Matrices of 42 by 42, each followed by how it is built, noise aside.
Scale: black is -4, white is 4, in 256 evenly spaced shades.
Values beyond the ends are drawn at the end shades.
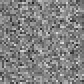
repeating rows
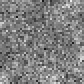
smooth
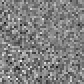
lower triangular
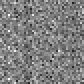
repeating rows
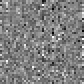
uneven columns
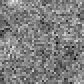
smooth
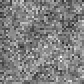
smooth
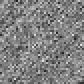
Hankel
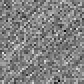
Hankel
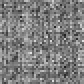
blocks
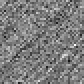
Hankel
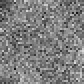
smooth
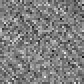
Toeplitz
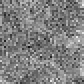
smooth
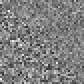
lower triangular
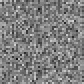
repeating rows
